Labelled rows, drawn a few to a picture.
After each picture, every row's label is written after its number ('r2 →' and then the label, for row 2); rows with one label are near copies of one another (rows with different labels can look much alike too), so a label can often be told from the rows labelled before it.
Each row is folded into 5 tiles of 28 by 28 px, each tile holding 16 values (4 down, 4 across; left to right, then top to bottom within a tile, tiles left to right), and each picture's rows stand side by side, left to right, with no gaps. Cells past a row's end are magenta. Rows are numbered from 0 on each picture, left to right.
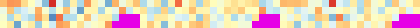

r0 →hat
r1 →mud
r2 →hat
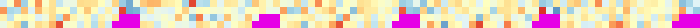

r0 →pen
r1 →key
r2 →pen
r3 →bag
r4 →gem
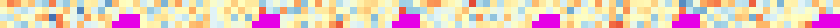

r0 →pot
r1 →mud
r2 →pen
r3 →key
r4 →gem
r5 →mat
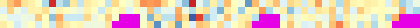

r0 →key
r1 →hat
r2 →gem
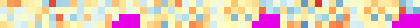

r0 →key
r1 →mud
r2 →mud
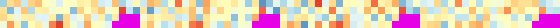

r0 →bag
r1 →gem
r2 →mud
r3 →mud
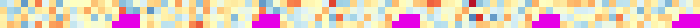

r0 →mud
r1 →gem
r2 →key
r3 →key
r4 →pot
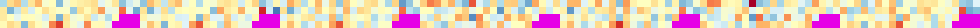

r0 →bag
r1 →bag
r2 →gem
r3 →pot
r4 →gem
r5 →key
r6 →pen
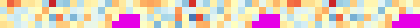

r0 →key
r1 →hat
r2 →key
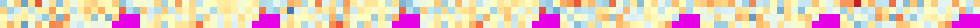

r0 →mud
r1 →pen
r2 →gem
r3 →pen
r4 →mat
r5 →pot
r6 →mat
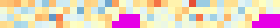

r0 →pot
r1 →key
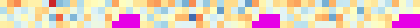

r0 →key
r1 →pot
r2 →pot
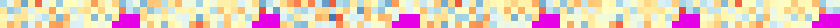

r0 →mud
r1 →bag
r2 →pot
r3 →mud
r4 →bag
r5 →mud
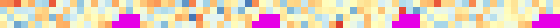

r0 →mat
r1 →pot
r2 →bag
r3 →mat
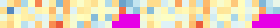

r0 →gem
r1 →gem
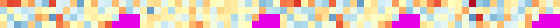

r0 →mat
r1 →gem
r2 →mat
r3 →key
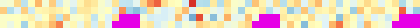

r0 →pen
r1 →key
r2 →bag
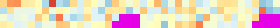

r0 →key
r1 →pen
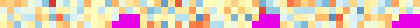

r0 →hat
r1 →mud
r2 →pot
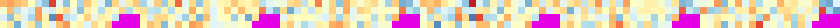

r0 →hat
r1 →mud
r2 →gem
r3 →hat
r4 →gem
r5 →pen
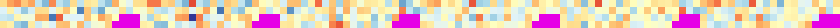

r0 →pot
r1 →pot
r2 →gem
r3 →key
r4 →mud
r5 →mat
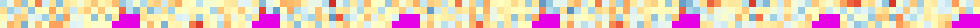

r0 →mud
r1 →bag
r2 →hat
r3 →gem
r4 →gem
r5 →key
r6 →mat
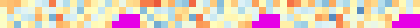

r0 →hat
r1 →mat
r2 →pot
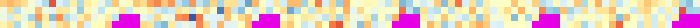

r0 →hat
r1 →pot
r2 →gem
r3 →mud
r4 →pen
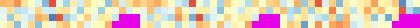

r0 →hat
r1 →hat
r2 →mud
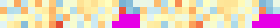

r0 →pen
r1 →pen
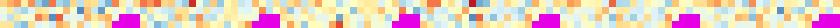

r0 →pot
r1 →mat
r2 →bag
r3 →key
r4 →key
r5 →pot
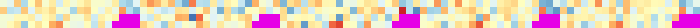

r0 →pen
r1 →pot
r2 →bag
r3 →pen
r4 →gem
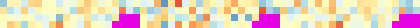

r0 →bag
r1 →mud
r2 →pen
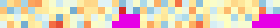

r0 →bag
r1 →mud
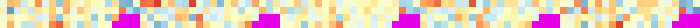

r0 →gem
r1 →mat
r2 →pen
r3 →mat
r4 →pen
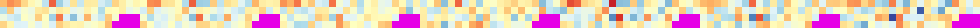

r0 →key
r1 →key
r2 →mat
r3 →mud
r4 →key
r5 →hat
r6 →pot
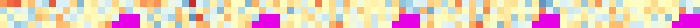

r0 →mat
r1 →hat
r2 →gem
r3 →gem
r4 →mud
